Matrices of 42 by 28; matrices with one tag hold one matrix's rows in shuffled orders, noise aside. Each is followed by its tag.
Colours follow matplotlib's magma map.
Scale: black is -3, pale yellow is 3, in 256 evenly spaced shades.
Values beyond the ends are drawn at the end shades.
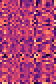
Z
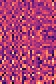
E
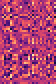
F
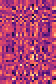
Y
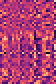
Z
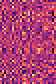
E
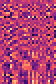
F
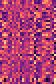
Z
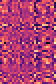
Z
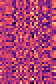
Y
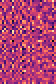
E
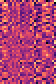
Z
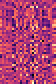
Y
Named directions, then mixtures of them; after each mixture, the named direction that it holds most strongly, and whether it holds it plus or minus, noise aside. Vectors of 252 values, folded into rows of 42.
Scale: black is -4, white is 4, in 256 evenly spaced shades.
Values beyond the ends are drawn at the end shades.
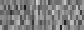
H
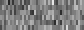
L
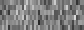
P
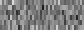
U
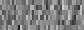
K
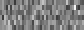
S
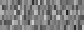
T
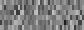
H, plus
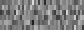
T, minus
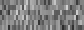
P, plus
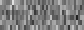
U, plus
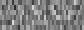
T, plus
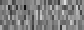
H, plus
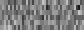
S, plus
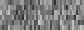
P, minus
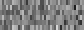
U, plus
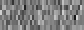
P, minus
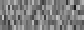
S, minus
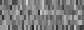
U, minus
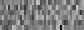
H, plus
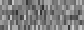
U, plus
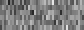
L, plus
